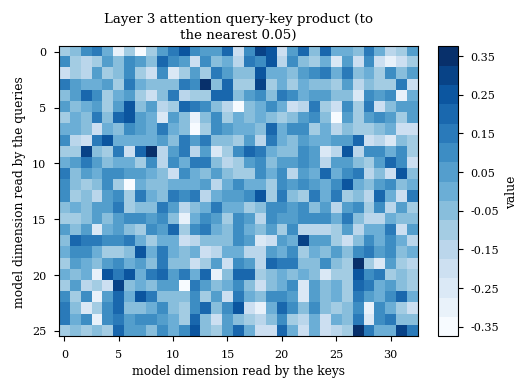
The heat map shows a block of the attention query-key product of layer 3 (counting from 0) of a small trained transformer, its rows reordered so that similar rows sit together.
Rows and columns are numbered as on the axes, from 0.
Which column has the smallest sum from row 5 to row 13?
9
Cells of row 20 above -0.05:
19
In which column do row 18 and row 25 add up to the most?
27
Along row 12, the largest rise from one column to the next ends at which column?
7
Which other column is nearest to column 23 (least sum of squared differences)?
20
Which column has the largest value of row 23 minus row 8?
16
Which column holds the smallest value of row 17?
18
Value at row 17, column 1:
0.2
